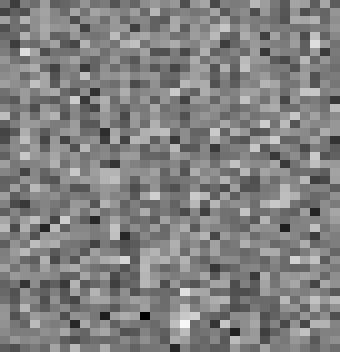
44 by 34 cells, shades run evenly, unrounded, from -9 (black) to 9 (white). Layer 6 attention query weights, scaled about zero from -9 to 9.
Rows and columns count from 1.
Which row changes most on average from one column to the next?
18
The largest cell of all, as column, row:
19, 41
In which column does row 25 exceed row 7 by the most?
16
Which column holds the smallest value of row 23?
32
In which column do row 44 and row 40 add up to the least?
15
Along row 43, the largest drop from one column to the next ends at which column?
27
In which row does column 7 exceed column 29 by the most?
28
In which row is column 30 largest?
33
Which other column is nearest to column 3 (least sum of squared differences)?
21
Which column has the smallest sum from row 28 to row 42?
24
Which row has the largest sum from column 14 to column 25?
17
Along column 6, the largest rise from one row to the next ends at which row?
29
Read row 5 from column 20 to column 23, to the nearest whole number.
2 1 4 -1
